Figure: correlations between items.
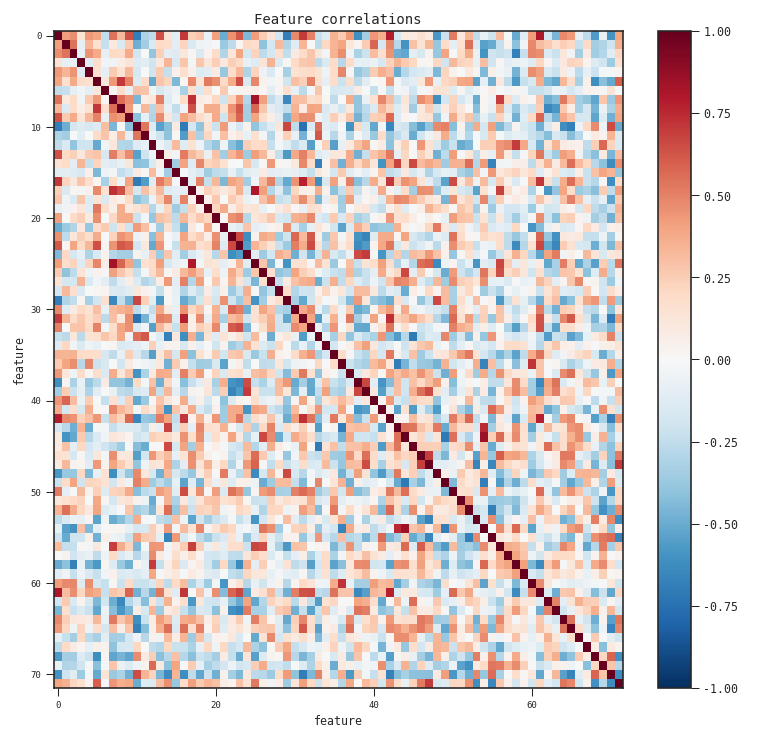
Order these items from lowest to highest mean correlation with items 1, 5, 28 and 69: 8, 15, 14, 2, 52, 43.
43, 15, 14, 8, 52, 2
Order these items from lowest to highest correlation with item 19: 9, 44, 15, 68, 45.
15, 68, 44, 45, 9
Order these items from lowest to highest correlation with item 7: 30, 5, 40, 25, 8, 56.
40, 30, 5, 8, 56, 25
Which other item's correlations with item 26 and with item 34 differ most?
44
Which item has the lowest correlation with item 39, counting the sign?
22
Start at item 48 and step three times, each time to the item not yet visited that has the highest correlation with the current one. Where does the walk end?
70
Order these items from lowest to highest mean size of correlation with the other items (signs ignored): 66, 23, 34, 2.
34, 66, 2, 23
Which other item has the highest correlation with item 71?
47
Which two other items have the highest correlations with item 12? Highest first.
58, 69
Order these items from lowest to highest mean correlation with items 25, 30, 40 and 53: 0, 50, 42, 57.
57, 50, 42, 0
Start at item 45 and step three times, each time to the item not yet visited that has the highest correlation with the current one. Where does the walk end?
54
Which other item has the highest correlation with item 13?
0
